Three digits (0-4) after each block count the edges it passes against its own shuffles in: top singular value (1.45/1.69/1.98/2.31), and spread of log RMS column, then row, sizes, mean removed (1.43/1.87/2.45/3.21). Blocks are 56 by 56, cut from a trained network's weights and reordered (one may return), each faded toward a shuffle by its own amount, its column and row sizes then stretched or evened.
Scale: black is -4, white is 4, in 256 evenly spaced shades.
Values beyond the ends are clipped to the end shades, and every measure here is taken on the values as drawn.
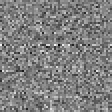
0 0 3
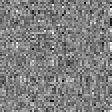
3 1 1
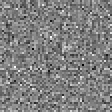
2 0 0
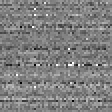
2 0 3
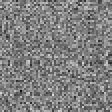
2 0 2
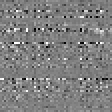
1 2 4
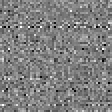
3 0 3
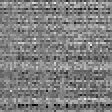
4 3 2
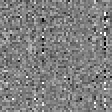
1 2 1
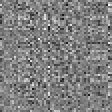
3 3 1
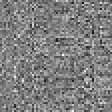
3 3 0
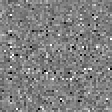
0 0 2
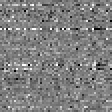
3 0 3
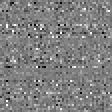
0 1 3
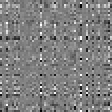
4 4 3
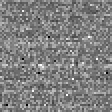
0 0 1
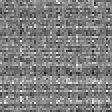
4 4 1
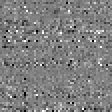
0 1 3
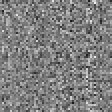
1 3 0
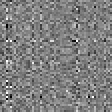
4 3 1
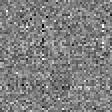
2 1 1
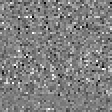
0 0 2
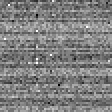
4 0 1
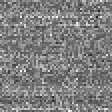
1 0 2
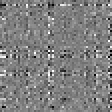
4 3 3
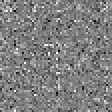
0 2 1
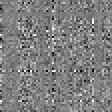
0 4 3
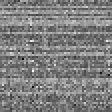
4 2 0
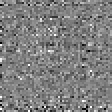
2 1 3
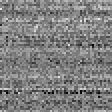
3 1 3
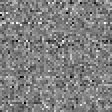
1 0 2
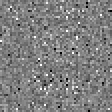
0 1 0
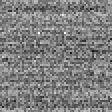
2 0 1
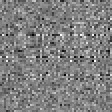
3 0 3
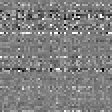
1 2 4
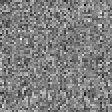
1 2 0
